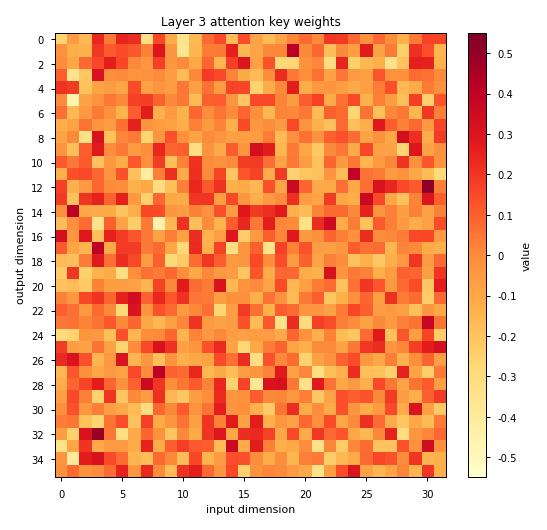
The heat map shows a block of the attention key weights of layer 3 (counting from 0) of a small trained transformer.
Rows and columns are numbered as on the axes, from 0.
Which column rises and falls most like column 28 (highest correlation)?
11
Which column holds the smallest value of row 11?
7
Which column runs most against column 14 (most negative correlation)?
13
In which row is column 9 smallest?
18
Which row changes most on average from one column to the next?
15
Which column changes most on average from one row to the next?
3
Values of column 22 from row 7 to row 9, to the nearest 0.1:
-0.2 0.1 0
